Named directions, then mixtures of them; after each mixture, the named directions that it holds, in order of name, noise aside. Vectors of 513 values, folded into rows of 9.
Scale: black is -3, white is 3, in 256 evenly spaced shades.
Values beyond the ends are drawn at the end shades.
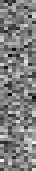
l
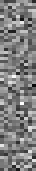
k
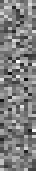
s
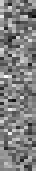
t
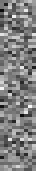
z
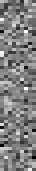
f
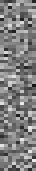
k.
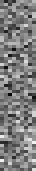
l.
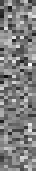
s, t.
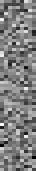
f.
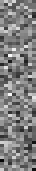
l.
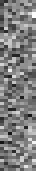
l, t.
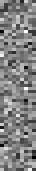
f.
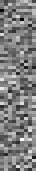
k, z.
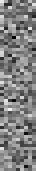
f, t.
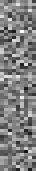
k, s, t.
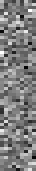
f, k.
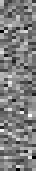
f, k, t.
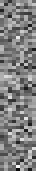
k, t, z.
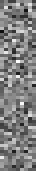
k, s, z.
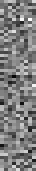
k.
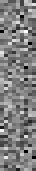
f, k, s.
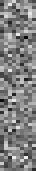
l, s, t.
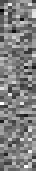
k, t, z.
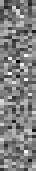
s.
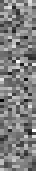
s, z.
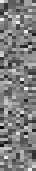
f.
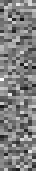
k, s, z.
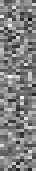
k, t.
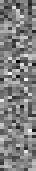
s.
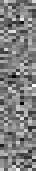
k.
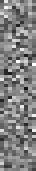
s.
